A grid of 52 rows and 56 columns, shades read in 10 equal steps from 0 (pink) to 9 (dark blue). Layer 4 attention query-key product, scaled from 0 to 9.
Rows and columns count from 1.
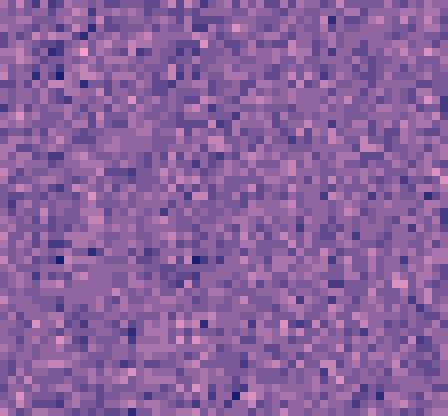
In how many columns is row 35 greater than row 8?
24
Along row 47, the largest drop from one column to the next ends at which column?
42
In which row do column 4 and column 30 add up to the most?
50
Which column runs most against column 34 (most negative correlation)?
22
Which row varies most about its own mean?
33
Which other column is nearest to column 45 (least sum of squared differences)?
34
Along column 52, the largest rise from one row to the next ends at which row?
29
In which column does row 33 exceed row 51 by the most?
51
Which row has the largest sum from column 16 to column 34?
7
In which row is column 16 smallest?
48
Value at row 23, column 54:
6
